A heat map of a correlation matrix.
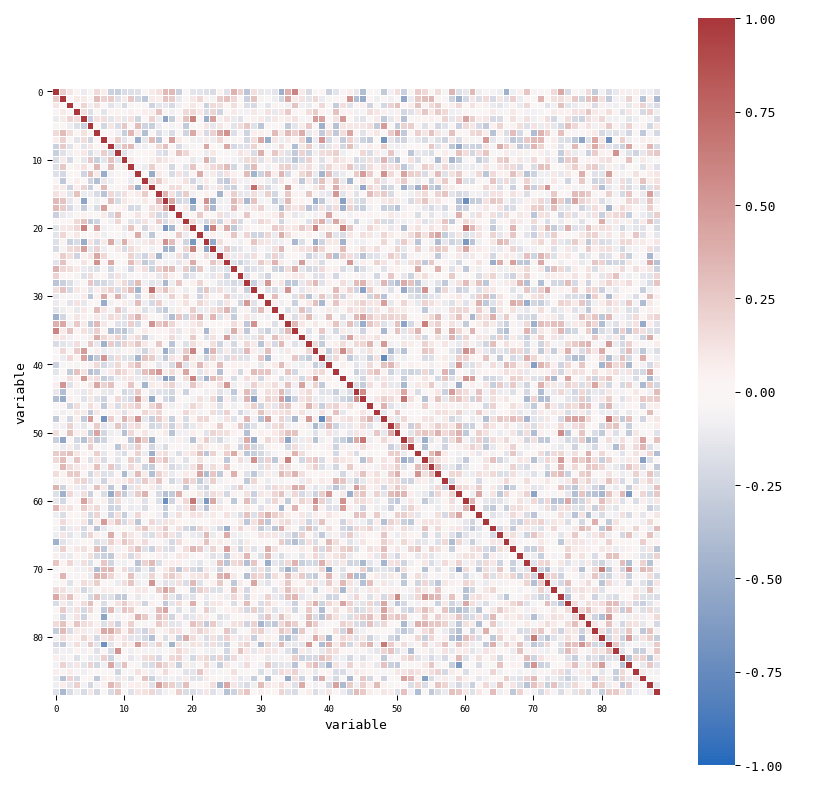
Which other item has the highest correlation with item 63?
7
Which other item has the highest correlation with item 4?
20
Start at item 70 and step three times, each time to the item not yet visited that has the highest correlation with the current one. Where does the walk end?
8
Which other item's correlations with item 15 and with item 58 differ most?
41
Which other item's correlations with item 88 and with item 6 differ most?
25
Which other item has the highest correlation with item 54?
34
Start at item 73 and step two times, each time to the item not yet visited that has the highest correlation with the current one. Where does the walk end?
22
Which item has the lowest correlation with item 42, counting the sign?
16
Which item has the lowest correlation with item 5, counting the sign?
39
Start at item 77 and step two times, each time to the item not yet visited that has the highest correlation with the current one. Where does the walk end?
48
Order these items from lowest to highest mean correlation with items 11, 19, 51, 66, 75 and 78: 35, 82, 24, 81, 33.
35, 24, 82, 33, 81
